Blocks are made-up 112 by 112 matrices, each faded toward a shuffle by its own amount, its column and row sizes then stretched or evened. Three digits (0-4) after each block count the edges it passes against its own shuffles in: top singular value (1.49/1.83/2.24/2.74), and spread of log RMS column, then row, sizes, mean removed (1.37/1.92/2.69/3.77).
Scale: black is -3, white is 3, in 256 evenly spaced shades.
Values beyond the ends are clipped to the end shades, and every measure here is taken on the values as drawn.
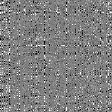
3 4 2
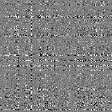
3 3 4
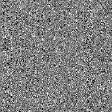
1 3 0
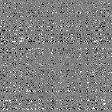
1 3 4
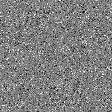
1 0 1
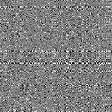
4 1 3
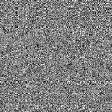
3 1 2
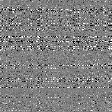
3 2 4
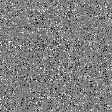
1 1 2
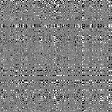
4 3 4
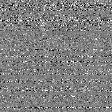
0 0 4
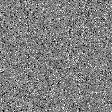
0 1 0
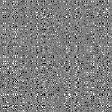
4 3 3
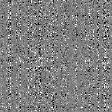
0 4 2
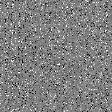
0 3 0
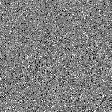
2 0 1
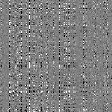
4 4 2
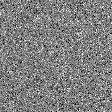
0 1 0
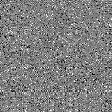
3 0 1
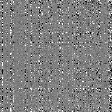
1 4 3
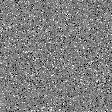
0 0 1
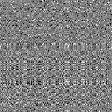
4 0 3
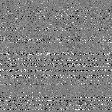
0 0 4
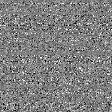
1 0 3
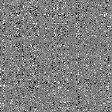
0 3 3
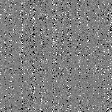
1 3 2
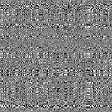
4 2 4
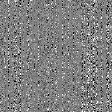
1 4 1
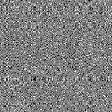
4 1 2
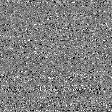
0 0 3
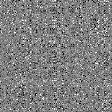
3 2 2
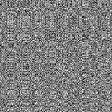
4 2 1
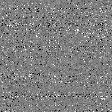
1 1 3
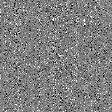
1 3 0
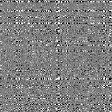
4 3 4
